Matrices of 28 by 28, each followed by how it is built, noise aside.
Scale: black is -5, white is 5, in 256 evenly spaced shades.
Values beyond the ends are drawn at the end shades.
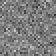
Toeplitz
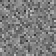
Toeplitz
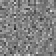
uneven columns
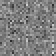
uneven columns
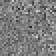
upper triangular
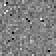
sparse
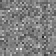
repeating rows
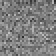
blocks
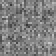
blocks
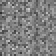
repeating rows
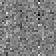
uneven columns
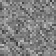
Toeplitz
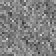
Toeplitz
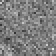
Toeplitz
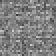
blocks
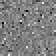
sparse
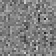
uneven columns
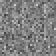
repeating columns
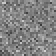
Toeplitz
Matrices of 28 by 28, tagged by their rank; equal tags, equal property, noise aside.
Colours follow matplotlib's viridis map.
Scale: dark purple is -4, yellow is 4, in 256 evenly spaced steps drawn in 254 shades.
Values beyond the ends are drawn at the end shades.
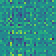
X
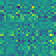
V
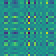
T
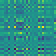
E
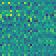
V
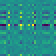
T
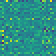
V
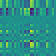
T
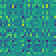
V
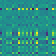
T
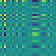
T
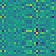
E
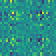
X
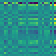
T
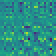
X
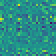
V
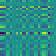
T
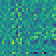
V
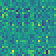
V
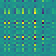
T
